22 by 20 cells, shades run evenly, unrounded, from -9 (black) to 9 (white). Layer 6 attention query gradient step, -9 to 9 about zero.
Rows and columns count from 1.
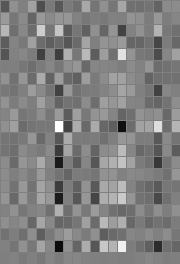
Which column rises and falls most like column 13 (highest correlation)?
3
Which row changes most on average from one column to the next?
11
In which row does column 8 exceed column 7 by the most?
21
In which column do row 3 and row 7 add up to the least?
8
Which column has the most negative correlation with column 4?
1
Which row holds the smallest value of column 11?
17
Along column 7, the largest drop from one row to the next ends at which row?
12
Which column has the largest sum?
14
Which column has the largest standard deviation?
7
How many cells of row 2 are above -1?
19
